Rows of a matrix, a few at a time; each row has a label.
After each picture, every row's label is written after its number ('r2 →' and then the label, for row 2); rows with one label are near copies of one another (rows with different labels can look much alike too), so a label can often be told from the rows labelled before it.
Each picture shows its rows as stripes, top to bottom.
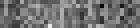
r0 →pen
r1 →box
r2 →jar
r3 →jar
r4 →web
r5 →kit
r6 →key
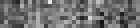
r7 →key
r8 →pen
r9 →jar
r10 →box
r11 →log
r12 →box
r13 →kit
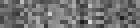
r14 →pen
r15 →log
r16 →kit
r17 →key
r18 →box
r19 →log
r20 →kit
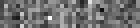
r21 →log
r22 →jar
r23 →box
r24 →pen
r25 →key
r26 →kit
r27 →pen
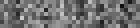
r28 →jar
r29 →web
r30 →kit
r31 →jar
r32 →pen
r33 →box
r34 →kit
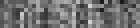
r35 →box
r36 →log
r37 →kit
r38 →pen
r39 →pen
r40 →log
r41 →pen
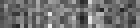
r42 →log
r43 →jar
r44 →box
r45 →key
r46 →log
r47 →log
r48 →key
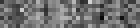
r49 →log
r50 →kit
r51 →pen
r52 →kit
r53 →box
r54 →kit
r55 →jar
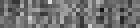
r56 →key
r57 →pen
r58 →box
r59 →pen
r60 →web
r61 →web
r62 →log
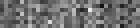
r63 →pen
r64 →box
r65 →log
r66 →pen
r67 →web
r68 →key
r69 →web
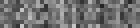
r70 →jar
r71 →kit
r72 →pen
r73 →web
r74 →web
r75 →kit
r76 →pen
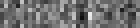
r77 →pen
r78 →jar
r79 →web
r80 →log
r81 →log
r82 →jar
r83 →pen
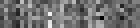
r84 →pen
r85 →web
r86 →jar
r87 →key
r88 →box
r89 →key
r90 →key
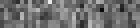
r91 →key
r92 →web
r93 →box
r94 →pen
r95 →pen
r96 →log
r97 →log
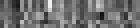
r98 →key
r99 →key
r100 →key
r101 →kit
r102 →kit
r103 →pen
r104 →jar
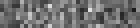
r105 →pen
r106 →key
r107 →log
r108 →web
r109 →web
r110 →kit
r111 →key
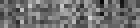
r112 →box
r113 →web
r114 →pen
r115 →box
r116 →log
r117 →pen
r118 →jar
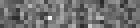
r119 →kit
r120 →web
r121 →jar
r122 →pen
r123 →key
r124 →kit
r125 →log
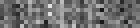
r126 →web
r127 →key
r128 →box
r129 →key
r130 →jar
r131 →kit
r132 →pen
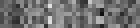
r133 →log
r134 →key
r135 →kit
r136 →box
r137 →key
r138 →key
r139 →kit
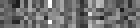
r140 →key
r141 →key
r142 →web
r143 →log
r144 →kit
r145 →key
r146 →log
